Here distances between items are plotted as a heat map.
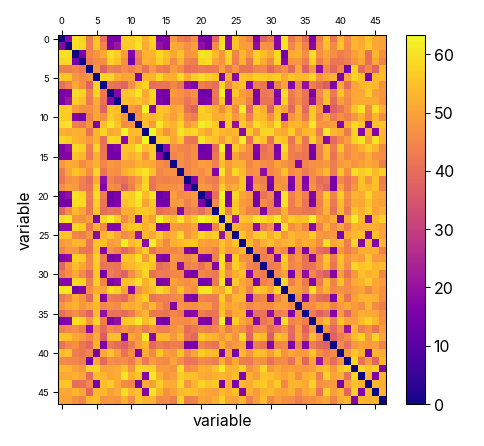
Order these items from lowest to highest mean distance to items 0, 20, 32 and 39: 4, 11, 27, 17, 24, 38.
24, 27, 4, 17, 38, 11
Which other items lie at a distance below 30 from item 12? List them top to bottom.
26, 43, 45
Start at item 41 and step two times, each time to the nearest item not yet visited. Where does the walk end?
37
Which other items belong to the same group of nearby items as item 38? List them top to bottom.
9, 13
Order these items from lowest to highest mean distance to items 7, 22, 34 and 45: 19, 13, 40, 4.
4, 19, 40, 13
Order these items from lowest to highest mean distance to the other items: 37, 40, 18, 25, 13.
18, 37, 40, 25, 13
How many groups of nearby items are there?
10
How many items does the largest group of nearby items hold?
12
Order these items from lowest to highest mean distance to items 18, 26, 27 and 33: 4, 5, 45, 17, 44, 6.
6, 4, 45, 17, 44, 5
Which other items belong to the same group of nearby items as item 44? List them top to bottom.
5, 11, 23, 25, 40
